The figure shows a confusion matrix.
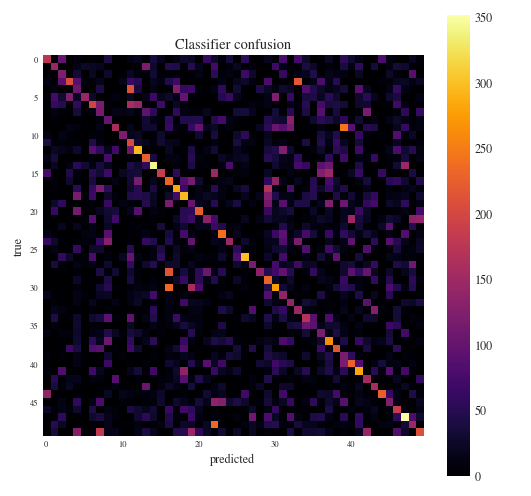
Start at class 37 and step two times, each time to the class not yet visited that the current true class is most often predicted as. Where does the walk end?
32
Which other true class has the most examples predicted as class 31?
12
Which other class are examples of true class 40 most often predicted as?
39
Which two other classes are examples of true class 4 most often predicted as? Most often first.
11, 17
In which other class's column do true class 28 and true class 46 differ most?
16
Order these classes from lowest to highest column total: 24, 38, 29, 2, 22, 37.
24, 2, 38, 22, 37, 29
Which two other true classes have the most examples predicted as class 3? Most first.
5, 38
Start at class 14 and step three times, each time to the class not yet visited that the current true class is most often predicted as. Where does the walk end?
48
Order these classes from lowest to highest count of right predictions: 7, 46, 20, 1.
7, 1, 46, 20
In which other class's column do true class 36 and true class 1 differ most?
13
